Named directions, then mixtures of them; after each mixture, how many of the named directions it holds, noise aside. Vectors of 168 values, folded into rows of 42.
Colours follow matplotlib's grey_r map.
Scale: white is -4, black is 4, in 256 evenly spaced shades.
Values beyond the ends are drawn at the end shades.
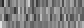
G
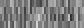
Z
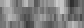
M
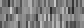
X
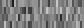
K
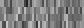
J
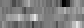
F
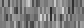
four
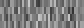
three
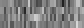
two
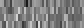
one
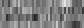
three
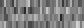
three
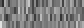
one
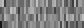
two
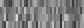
two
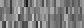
one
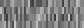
two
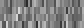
one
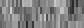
two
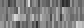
four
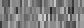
two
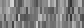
four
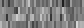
four
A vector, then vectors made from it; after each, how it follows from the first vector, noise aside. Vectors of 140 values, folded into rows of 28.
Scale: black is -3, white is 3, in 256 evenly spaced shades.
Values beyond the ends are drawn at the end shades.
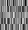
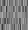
reversed, shrunk.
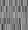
reversed, shrunk.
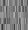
reversed, shrunk.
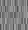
wrapped around, shrunk.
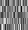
reversed, negated.
